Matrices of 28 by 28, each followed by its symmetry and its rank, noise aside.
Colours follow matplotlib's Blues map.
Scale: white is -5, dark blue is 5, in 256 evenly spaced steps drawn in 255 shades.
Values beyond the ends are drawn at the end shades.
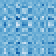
no symmetry, rank two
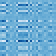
no symmetry, rank one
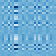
no symmetry, rank one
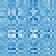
no symmetry, rank two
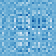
antisymmetric, rank two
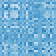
symmetric, rank three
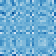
symmetric, rank two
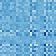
no symmetry, rank two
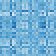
no symmetry, rank two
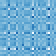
symmetric, rank one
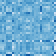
no symmetry, rank two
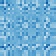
symmetric, rank two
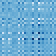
symmetric, rank one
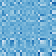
no symmetry, rank two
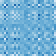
symmetric, rank two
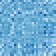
symmetric, rank three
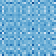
antisymmetric, rank two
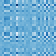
no symmetry, rank one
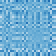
antisymmetric, rank two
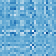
no symmetry, rank three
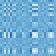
symmetric, rank one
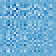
no symmetry, rank three
